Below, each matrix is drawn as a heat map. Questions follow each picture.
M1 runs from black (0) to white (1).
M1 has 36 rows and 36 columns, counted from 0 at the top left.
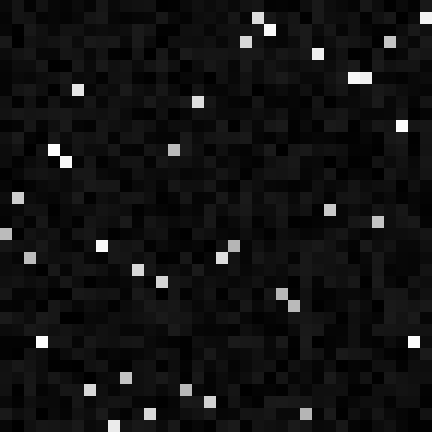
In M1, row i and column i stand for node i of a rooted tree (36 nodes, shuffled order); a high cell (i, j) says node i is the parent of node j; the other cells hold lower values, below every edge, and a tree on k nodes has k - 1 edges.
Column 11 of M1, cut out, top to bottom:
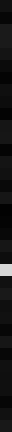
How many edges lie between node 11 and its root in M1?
9
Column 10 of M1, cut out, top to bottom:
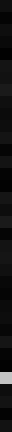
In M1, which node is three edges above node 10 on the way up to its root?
21
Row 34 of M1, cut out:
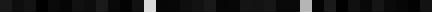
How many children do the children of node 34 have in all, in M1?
3
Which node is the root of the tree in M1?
28
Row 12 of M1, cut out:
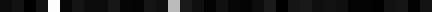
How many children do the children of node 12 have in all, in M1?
1
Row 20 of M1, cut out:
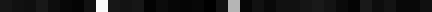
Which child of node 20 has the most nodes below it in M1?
8
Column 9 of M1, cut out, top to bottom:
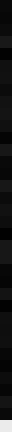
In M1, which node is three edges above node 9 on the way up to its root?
16
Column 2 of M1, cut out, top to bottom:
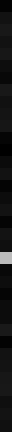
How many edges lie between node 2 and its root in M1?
7
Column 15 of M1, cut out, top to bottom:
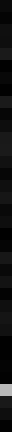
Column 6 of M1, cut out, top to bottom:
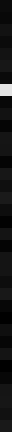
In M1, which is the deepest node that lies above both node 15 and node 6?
32
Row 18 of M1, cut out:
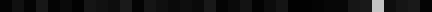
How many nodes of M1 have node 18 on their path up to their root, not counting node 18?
5
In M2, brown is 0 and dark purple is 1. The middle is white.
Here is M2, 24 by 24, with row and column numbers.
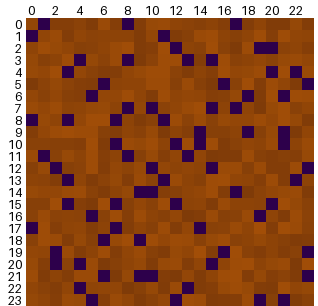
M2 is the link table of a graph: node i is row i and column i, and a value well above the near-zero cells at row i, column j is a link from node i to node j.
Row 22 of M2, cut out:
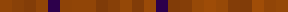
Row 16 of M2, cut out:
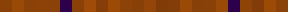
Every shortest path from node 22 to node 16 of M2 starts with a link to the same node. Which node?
node 4
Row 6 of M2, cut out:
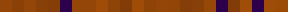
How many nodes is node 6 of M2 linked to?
3
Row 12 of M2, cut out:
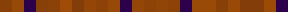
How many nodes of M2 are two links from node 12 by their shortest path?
7
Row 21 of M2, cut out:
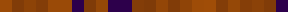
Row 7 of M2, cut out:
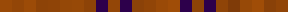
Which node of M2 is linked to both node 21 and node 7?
node 10
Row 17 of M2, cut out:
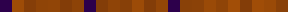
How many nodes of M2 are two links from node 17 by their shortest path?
5
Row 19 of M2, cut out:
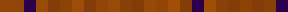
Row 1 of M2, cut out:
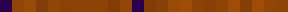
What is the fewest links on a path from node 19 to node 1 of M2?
7
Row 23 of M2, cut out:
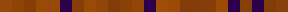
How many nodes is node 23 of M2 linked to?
4
